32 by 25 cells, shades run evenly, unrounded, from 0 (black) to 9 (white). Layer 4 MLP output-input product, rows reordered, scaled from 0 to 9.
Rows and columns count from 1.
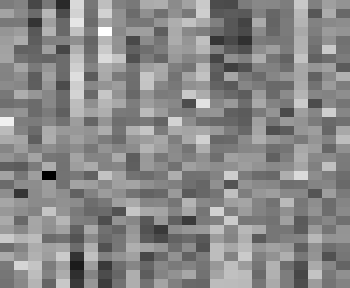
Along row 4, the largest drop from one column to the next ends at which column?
9
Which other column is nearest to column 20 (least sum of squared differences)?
7
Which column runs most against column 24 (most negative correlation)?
5
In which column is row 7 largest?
8
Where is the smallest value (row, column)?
20, 4
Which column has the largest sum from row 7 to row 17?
6
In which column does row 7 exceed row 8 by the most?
17
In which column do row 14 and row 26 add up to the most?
1
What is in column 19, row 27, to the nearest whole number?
3
